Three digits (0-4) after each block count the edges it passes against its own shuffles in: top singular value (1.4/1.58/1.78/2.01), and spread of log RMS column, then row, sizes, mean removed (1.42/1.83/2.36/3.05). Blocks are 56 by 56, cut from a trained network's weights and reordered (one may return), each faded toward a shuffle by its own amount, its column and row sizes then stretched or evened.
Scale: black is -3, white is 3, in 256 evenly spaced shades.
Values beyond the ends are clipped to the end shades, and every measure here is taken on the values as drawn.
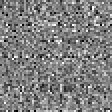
3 0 3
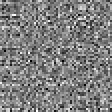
4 0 2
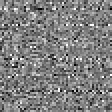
2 0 2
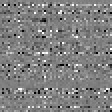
0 2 4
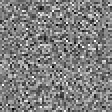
3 1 0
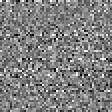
3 0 3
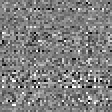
3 1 4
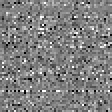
0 1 3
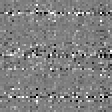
2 1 4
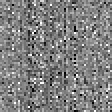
1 3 0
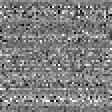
1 0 3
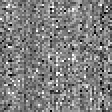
1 2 0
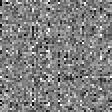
2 3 1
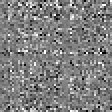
0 3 3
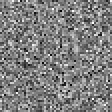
1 0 0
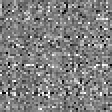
1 0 3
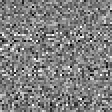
2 0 2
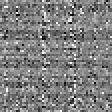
2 3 0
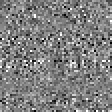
1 0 3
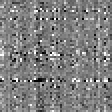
2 3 3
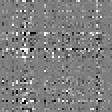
1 4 4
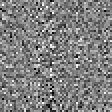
2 2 0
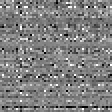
2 1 4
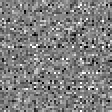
0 1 3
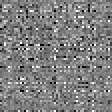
2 2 4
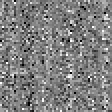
0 3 0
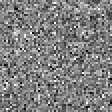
0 1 0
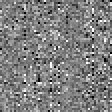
1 3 0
